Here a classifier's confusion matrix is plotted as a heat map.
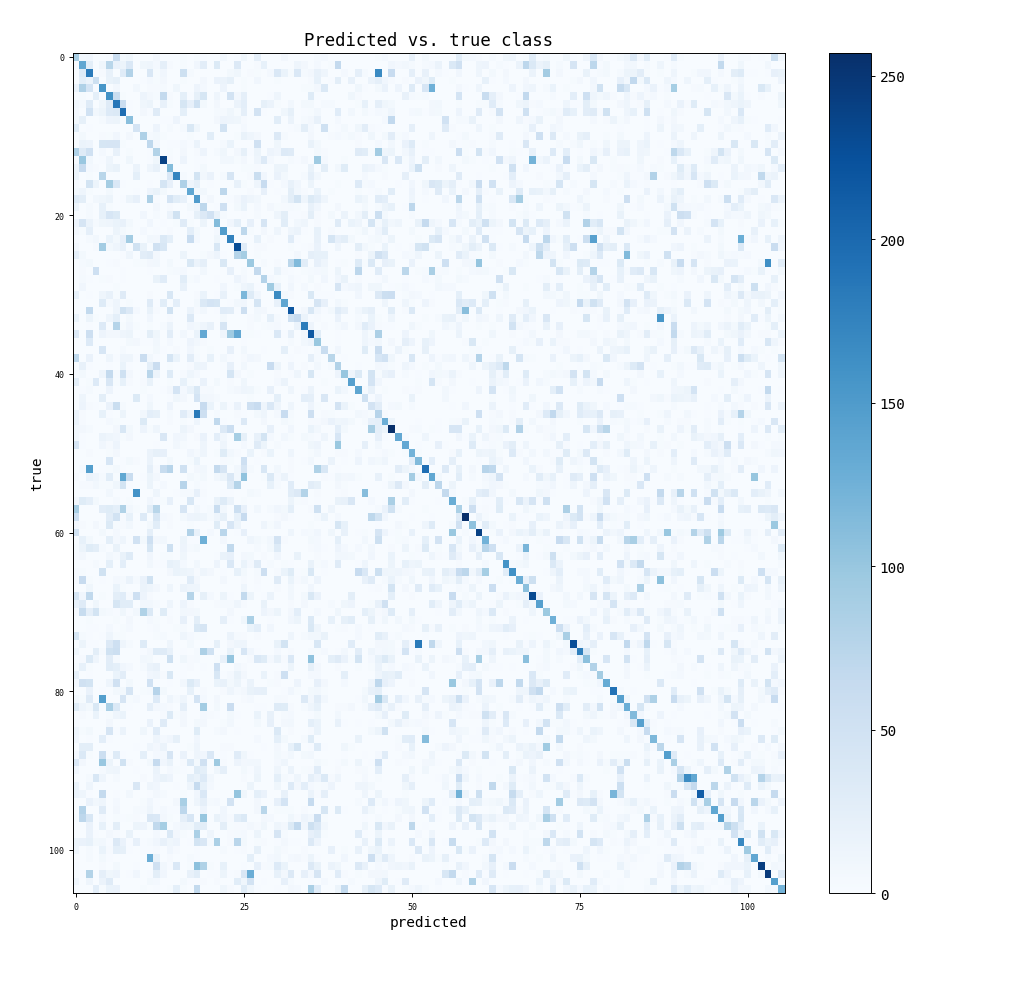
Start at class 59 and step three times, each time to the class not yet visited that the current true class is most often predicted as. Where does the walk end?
103
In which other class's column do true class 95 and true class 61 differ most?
19
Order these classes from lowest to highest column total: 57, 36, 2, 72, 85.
72, 85, 36, 2, 57
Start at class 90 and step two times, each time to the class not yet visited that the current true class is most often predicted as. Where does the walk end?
13
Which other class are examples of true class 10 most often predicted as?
69
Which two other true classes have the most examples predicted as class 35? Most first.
76, 105
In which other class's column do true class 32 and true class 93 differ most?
80
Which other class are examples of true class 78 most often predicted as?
31
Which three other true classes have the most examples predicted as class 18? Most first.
45, 102, 98
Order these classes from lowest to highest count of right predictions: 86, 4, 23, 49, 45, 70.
45, 70, 86, 49, 4, 23
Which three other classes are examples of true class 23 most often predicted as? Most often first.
77, 99, 8
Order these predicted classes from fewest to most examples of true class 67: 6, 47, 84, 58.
58, 6, 47, 84
